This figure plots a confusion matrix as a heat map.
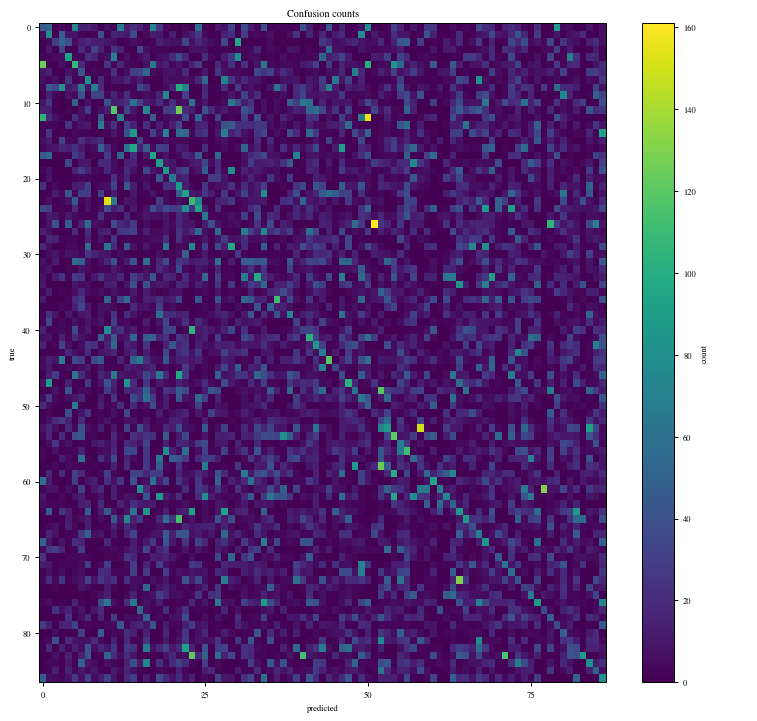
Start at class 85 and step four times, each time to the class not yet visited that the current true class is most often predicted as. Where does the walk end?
48
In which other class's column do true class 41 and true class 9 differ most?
80
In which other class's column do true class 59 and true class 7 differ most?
54
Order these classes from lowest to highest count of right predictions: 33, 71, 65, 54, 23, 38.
71, 38, 65, 33, 23, 54
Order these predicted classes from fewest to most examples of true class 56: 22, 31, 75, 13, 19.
75, 31, 13, 22, 19
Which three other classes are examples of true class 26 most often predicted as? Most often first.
51, 78, 85
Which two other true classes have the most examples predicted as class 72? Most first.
24, 46
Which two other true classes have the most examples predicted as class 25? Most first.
62, 58
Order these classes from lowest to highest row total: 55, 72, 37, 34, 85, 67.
37, 85, 55, 72, 67, 34
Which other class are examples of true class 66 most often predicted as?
78
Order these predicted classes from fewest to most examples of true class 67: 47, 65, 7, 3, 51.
3, 65, 47, 51, 7
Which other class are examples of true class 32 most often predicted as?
49
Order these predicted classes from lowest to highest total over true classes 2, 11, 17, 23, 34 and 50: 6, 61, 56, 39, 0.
61, 6, 0, 39, 56
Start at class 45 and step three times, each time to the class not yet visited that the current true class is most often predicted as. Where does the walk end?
64
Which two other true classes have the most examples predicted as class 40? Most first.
83, 10
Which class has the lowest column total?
77
